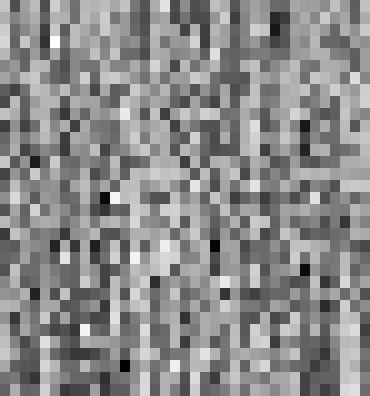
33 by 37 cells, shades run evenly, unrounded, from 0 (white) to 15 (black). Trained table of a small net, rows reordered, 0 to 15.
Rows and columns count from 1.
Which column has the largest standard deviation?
22
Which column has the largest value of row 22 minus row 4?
6
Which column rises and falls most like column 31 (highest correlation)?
4
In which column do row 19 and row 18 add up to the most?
35
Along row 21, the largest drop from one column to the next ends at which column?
23
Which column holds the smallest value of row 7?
36
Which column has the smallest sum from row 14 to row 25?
14
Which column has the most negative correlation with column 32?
5
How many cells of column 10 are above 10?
7
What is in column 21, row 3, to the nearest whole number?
11
